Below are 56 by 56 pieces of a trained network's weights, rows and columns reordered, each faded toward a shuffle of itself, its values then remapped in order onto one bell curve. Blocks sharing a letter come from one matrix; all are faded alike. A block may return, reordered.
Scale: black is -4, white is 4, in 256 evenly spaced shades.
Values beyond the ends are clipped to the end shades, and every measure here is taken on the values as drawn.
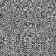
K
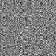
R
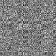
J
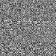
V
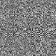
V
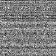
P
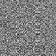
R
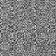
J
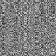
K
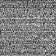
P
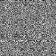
V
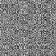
K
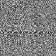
V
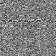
V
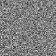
R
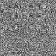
R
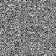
R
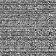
P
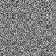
R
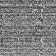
P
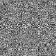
V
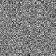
R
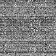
P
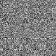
V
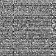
P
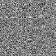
V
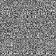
V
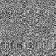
R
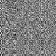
J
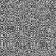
J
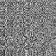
K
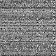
P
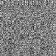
K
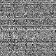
P
